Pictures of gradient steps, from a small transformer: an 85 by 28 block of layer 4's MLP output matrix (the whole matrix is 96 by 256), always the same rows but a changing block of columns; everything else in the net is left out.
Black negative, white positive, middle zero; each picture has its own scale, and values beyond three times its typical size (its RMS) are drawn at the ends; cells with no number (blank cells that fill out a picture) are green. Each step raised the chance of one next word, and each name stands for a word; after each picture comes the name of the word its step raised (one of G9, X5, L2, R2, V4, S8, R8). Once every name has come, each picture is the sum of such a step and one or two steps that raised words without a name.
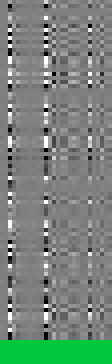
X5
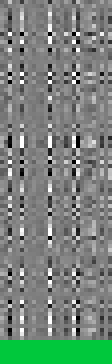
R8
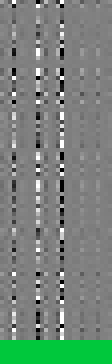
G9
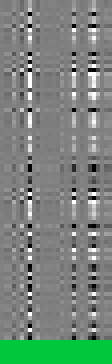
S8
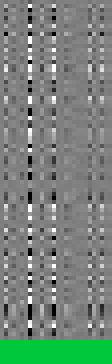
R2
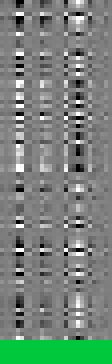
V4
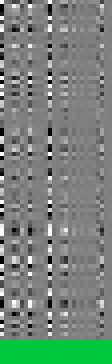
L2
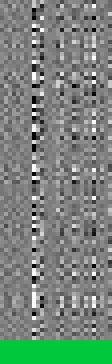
L2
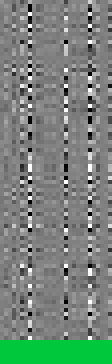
S8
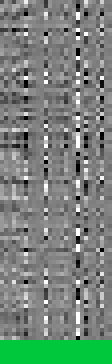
R8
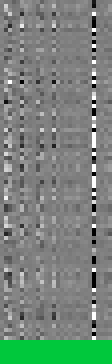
X5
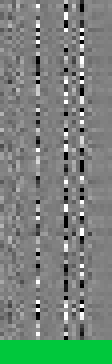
X5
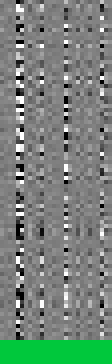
L2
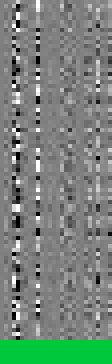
X5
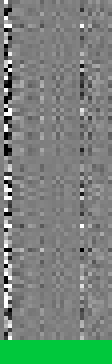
S8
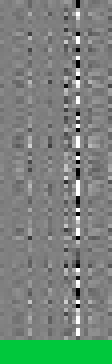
R8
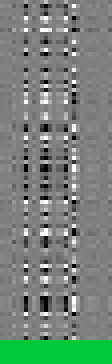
L2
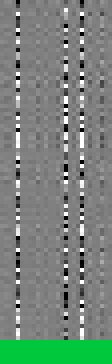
R8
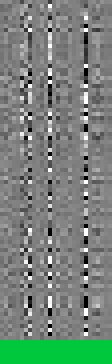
L2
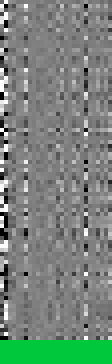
G9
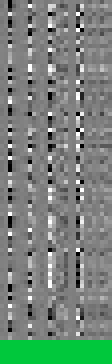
R2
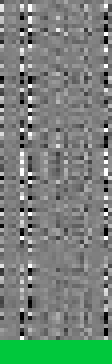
R8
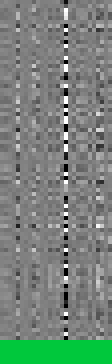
S8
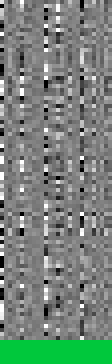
R2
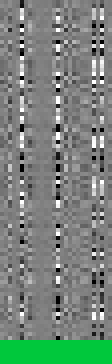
X5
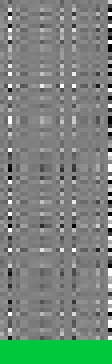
S8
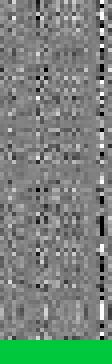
R2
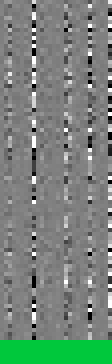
X5
